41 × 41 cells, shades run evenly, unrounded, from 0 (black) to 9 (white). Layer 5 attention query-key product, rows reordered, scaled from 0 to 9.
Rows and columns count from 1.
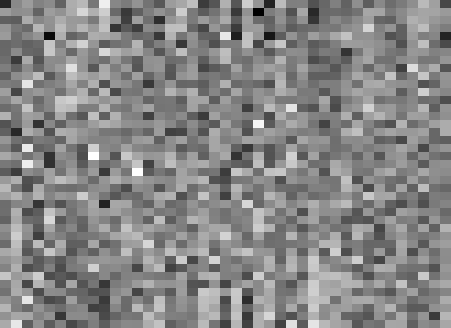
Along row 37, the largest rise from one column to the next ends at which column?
19
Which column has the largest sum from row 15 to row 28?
9
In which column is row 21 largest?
3
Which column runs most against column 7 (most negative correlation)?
31
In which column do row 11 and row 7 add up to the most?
21
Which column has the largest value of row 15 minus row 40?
6
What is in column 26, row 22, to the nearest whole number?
7
